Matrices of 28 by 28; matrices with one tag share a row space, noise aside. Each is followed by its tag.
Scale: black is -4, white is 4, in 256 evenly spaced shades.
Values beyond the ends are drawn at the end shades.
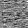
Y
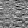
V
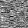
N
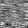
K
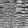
V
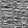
Y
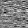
Y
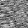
N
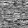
Y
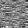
K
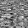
N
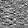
N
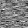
K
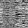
V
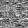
V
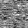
Y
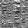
Y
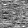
Y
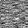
K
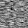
N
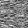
N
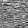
Y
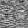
N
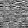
V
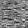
Y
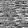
V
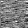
K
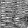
K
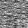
Y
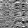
V
